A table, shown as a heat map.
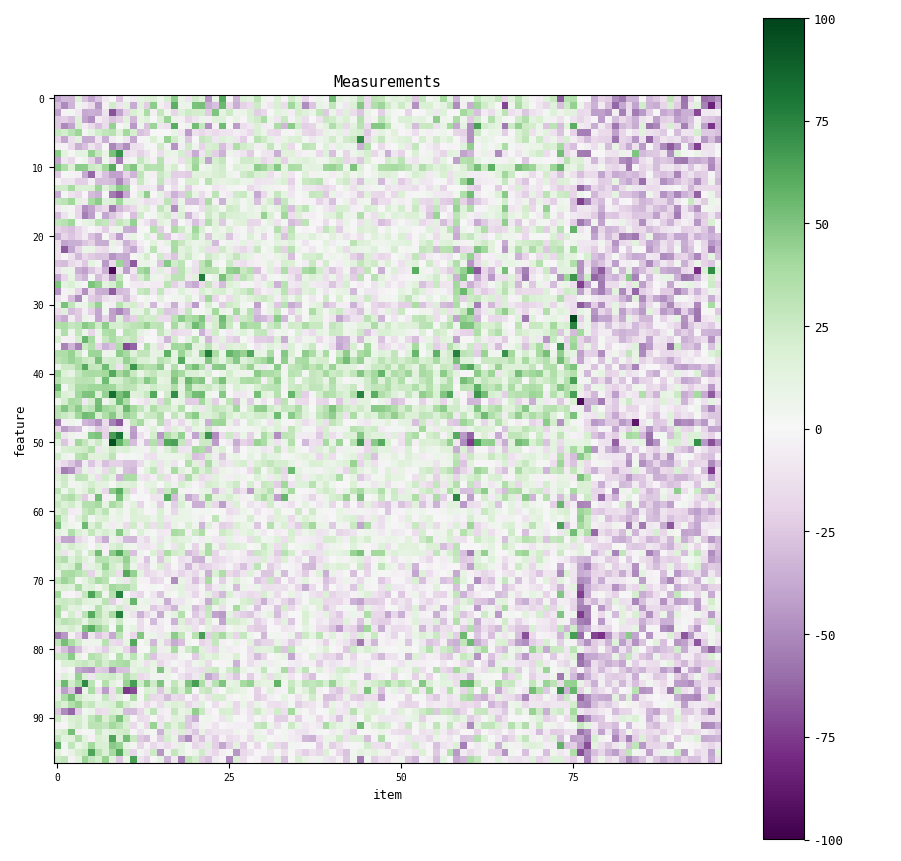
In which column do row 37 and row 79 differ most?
58
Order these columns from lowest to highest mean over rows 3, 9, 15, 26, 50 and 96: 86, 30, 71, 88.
86, 88, 71, 30
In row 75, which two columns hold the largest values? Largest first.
9, 5
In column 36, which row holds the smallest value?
1
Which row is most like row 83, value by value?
16
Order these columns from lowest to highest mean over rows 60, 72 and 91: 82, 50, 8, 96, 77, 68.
96, 50, 82, 77, 68, 8
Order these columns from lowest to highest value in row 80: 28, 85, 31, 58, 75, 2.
2, 58, 28, 85, 31, 75
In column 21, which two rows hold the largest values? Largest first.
26, 78
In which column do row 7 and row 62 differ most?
4
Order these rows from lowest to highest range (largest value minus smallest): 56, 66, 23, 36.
56, 23, 66, 36
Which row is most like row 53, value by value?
29
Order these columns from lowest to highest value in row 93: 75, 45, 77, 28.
77, 75, 45, 28
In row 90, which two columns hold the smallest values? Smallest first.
76, 77
